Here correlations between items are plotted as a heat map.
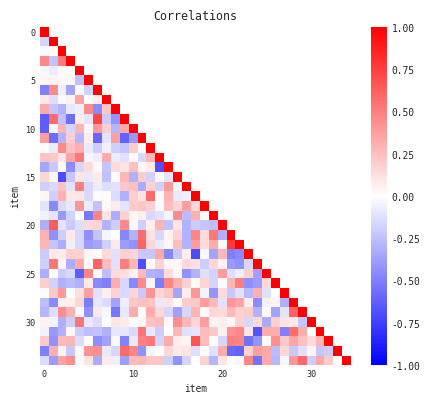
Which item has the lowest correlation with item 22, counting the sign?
33
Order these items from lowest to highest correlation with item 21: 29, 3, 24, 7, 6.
24, 6, 7, 3, 29
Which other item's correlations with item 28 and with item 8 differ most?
29
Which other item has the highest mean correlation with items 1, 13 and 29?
20
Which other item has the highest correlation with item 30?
4
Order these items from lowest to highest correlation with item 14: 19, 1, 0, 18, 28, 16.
0, 1, 19, 28, 18, 16
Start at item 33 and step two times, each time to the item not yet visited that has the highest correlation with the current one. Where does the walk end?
6
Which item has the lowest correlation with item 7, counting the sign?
26
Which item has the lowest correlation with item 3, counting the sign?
9
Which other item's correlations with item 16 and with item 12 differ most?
17
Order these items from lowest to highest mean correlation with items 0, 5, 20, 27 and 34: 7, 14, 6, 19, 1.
19, 6, 14, 7, 1
